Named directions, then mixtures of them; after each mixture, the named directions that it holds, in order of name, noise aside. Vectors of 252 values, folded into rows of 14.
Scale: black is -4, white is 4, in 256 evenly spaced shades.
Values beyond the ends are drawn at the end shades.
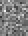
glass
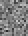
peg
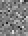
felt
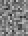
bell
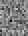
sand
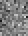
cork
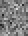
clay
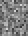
clay, glass, peg.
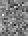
clay.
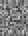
bell, glass, sand.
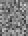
felt, peg, sand.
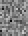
sand.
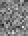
clay, felt.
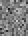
peg.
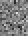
bell, felt, peg.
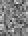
clay, peg, sand.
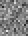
clay, cork, peg.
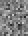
bell, cork.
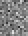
felt.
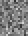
bell, clay, peg.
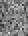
clay, cork.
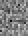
cork, sand.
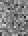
cork.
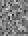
bell.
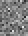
felt.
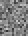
peg.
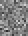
peg.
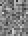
bell, glass, peg.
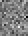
cork, felt.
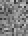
cork, peg.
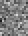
bell, cork.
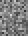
bell, cork, glass.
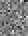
felt.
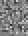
bell, felt, peg.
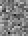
clay, cork, glass.
